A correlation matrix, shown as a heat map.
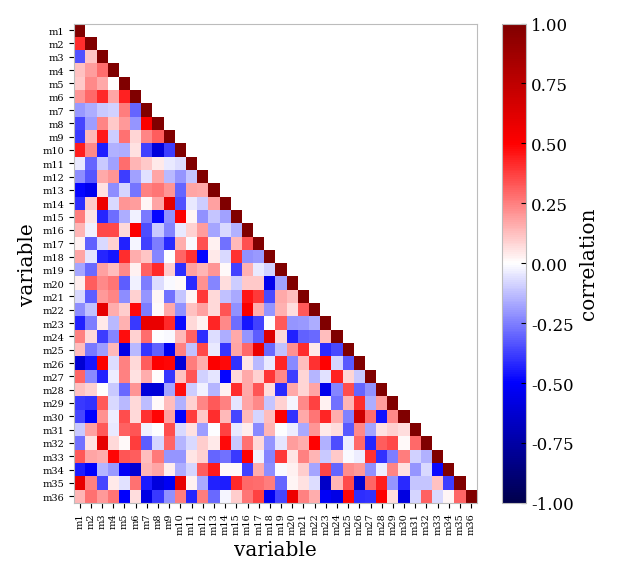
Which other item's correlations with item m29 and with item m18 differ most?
m24
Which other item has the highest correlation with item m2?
m1
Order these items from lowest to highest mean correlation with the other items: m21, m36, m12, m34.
m34, m36, m12, m21
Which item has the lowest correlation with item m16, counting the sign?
m23
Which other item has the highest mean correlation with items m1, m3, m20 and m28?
m36
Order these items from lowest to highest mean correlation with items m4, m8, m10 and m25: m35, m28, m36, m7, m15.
m7, m15, m28, m35, m36
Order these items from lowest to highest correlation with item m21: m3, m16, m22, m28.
m28, m3, m22, m16
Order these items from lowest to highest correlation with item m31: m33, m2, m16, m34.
m34, m33, m16, m2
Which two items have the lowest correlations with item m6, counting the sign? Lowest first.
m34, m23
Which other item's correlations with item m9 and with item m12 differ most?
m25
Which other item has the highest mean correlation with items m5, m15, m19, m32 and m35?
m6
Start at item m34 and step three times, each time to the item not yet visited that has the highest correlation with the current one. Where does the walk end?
m30
